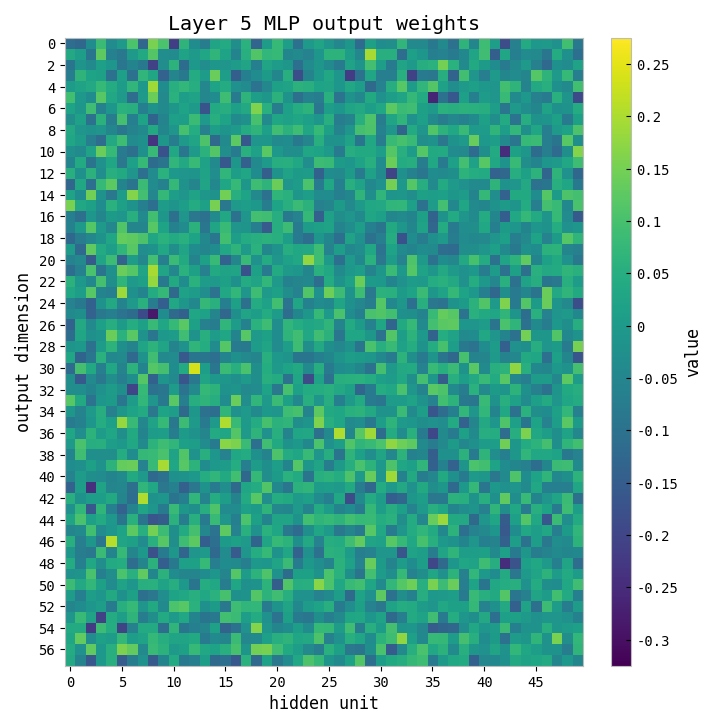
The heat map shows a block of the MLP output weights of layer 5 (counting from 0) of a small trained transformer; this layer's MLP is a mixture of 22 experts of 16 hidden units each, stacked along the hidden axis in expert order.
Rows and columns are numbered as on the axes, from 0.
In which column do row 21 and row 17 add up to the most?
8
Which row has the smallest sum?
29
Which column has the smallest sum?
35
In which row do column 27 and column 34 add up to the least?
3
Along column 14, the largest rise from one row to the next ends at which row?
10
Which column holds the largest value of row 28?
49
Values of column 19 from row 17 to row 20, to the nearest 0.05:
-0.15 0.05 -0.05 0.05
